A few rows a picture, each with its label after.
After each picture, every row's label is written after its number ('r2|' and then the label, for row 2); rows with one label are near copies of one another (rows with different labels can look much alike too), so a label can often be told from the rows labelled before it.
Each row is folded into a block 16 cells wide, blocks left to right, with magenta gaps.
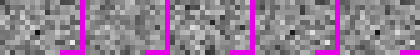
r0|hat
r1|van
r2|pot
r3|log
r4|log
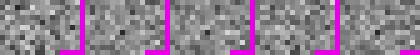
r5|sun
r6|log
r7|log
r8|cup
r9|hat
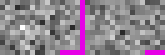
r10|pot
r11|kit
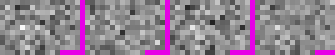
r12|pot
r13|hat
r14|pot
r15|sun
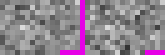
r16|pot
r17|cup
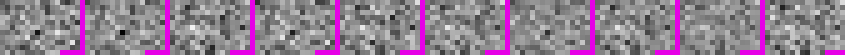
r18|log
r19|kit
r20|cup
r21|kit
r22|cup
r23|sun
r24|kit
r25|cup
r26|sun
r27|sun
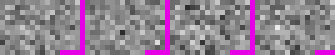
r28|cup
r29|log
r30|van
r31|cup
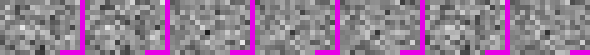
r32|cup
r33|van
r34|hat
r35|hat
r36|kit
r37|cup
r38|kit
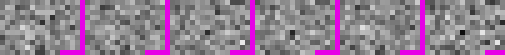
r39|pot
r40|van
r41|log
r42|kit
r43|cup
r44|log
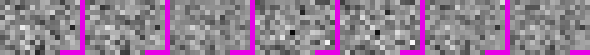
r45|sun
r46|sun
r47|cup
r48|log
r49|hat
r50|sun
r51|van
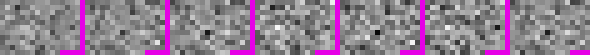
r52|cup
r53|log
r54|kit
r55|van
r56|log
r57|sun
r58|kit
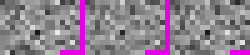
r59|kit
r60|log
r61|log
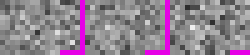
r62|log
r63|pot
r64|pot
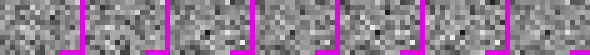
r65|cup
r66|sun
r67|kit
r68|log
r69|hat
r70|log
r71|kit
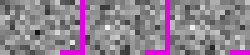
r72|log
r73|pot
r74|cup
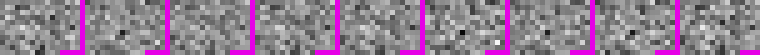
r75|cup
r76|kit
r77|sun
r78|sun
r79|cup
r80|log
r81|hat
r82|kit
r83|pot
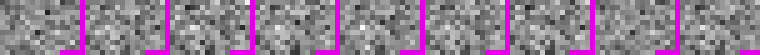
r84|kit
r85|pot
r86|van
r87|pot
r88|pot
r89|van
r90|sun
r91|log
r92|sun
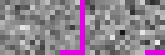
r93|sun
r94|log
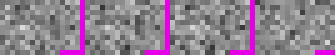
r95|cup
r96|cup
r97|cup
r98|kit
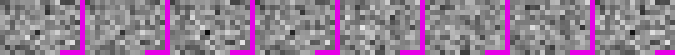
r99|log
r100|hat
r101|kit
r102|hat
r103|cup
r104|sun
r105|van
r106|hat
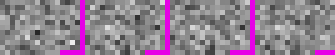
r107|log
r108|cup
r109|sun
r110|cup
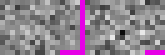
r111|sun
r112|kit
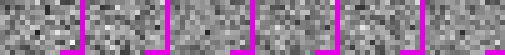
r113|log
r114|sun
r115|log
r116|van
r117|van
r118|kit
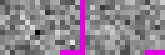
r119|hat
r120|van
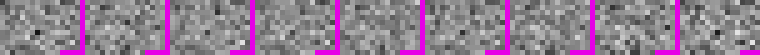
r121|kit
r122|pot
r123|log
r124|log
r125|van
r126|log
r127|cup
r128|sun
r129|kit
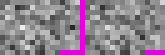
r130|sun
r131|sun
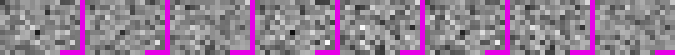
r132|hat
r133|log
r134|sun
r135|log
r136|sun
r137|hat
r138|sun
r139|sun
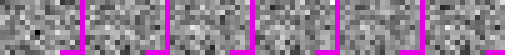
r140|kit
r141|cup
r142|cup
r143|van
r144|pot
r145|sun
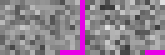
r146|cup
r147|van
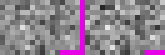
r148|pot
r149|pot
